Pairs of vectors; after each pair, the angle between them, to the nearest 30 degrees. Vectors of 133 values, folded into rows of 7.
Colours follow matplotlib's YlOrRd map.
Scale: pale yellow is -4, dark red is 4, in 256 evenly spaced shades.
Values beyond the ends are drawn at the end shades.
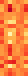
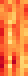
60 degrees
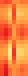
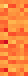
90 degrees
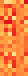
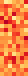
30 degrees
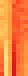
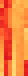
150 degrees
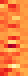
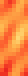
90 degrees
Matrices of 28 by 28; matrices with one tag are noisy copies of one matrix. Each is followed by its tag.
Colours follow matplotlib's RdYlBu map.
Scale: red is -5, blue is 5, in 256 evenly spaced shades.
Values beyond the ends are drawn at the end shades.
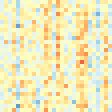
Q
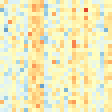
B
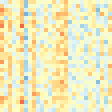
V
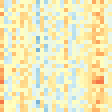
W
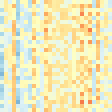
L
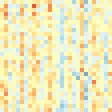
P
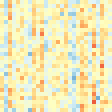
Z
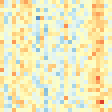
W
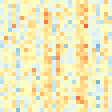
Q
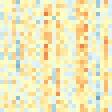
Q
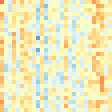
W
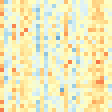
W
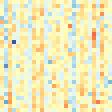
Z
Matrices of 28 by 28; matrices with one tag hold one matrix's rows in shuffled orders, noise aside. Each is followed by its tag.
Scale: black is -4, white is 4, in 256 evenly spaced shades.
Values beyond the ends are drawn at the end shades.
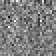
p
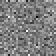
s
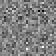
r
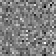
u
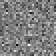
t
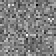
s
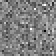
u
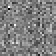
p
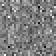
p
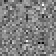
r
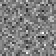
r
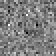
s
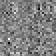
p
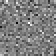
t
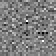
r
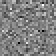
r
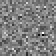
r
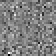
p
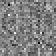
p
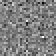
r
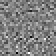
t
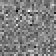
t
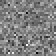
s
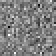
p
